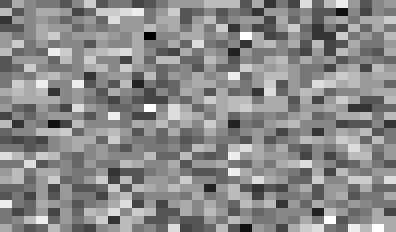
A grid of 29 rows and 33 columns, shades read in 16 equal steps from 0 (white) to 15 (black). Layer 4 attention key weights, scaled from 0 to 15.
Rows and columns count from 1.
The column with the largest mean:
14
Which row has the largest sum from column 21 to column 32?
2
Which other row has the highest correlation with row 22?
20
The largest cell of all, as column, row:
13, 5
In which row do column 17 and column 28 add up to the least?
11
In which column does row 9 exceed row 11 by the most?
28
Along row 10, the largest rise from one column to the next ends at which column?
21
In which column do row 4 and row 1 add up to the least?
19
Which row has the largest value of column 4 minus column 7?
18
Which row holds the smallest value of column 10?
15
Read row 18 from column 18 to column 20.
7 8 8
